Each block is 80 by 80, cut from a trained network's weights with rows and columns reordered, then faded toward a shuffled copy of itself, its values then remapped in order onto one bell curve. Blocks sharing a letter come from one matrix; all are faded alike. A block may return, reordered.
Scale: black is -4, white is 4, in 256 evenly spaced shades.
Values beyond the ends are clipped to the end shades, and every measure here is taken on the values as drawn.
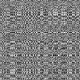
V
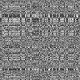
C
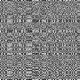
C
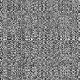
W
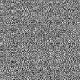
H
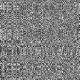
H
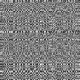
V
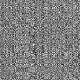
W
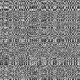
C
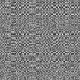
V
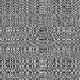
V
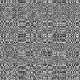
C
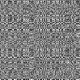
V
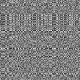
V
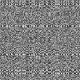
W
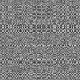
V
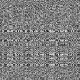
W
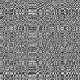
V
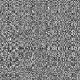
H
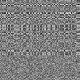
V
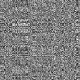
H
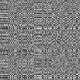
C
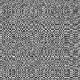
V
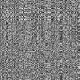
W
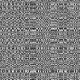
C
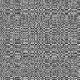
C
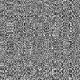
H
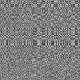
C
